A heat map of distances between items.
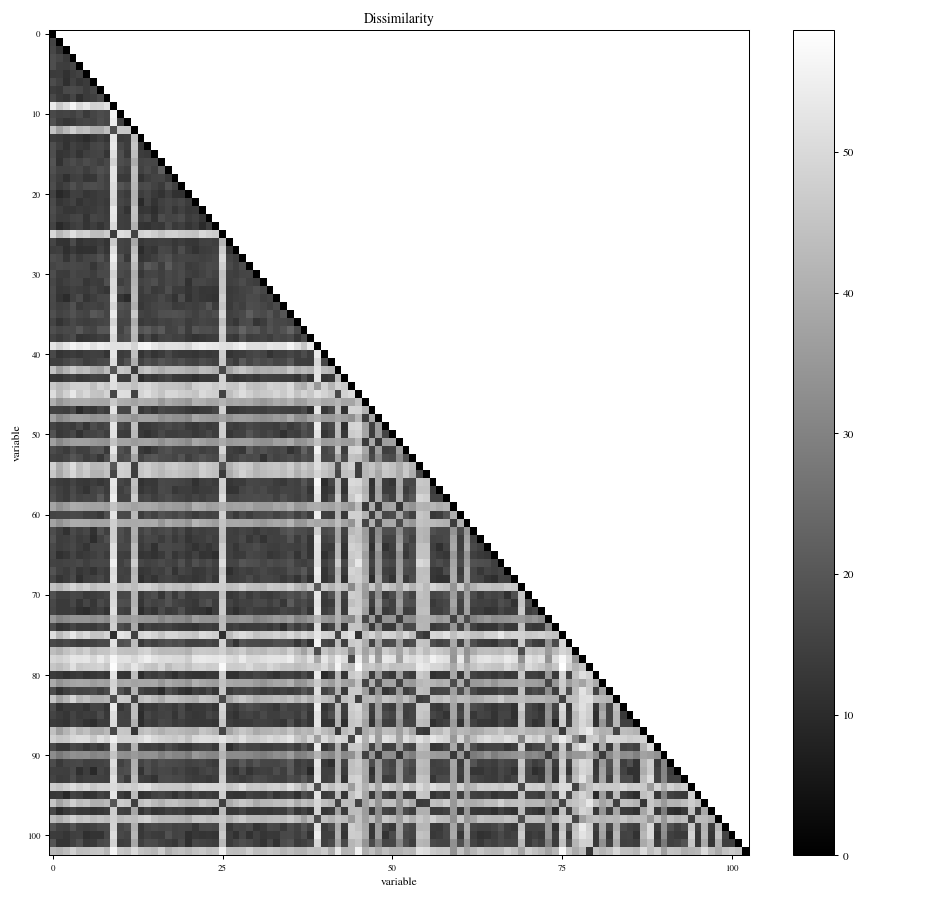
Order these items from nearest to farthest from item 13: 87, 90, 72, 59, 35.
72, 35, 90, 59, 87
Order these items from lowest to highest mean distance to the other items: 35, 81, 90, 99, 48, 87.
99, 35, 90, 48, 81, 87
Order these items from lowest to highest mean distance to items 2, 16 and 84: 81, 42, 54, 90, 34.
34, 90, 81, 42, 54
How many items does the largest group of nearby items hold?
74
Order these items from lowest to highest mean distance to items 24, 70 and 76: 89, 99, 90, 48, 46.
89, 99, 90, 48, 46
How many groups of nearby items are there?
6
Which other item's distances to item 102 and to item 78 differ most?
79
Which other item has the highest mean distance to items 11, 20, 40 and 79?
9
